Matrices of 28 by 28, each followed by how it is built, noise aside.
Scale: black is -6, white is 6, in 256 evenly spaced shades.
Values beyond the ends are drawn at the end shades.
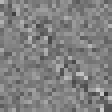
banded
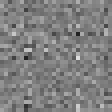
low rank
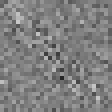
banded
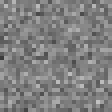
repeating columns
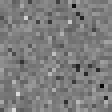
sparse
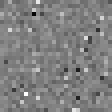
sparse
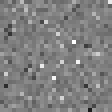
sparse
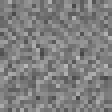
repeating columns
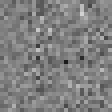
uneven columns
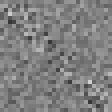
banded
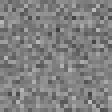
repeating columns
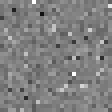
sparse
